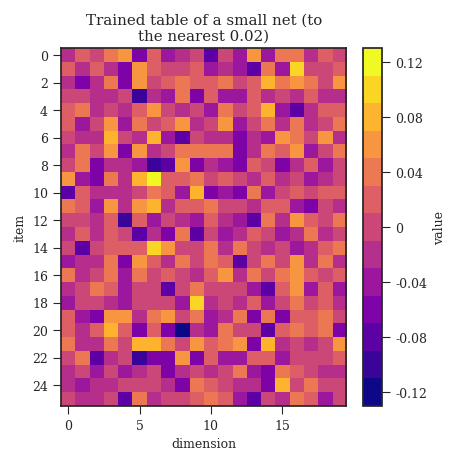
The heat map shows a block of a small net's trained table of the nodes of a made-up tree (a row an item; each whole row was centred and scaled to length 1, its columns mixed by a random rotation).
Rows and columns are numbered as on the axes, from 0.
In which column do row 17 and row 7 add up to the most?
16
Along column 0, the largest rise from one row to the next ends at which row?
11
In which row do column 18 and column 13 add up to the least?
25
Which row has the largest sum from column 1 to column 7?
21
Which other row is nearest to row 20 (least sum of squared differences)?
6
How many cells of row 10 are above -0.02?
11
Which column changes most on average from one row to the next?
5
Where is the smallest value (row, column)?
20, 8
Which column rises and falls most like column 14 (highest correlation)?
19
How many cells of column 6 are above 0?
12
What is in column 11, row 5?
0.06
